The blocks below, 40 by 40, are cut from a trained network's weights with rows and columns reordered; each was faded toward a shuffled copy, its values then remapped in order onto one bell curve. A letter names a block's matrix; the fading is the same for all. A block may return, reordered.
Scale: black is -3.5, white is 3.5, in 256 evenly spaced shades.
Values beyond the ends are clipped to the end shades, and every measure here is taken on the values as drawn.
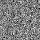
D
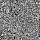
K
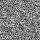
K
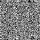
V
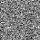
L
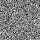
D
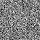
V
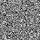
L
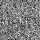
V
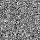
K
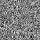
L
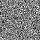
K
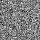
D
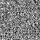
V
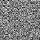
L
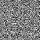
L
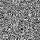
D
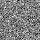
D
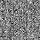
V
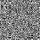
L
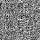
L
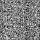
V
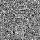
D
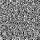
L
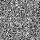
V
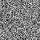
L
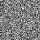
L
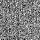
V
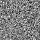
D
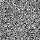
L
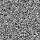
D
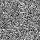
K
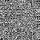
L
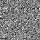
D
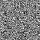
L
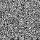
K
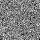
D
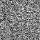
K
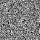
K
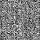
V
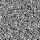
D
